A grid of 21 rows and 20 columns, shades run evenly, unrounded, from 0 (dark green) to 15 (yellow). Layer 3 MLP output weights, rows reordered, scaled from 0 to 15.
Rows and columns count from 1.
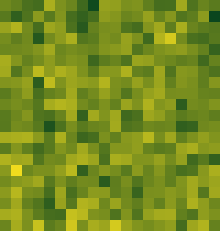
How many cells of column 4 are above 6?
9
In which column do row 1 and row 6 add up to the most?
5
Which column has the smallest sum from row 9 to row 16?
4
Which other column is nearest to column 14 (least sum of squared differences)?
3
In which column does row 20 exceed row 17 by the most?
7
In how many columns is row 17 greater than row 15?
5
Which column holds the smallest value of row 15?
20
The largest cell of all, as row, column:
16, 2
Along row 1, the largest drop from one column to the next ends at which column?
18
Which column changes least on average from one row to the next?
19
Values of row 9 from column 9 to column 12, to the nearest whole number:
7 9 7 5
